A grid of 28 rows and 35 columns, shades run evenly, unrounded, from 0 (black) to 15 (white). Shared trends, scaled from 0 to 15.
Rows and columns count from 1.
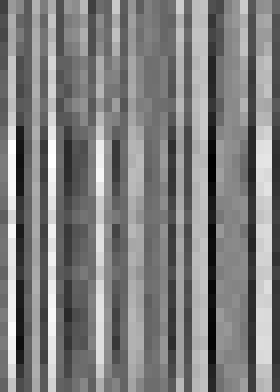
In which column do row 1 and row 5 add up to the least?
27
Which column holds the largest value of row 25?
2
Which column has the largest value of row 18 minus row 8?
13
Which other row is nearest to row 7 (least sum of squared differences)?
28
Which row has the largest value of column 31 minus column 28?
1
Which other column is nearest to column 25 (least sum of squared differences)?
26
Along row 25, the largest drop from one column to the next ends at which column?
3
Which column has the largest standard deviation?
15
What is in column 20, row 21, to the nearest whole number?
7
